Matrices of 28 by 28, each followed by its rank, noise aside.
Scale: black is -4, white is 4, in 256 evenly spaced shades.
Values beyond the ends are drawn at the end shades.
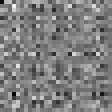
four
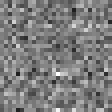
four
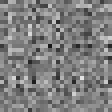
eight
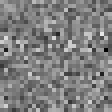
eight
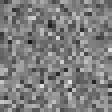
eight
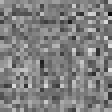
six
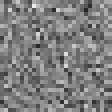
seven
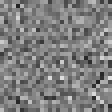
seven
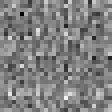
six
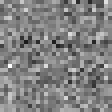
eight
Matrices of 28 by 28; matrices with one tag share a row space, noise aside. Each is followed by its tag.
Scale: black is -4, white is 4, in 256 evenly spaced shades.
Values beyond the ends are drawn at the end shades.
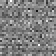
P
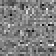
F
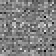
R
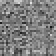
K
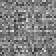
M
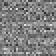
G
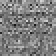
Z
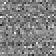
P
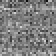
Z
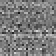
M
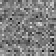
P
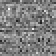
R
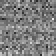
P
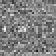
M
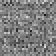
G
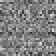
P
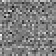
Z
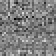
M
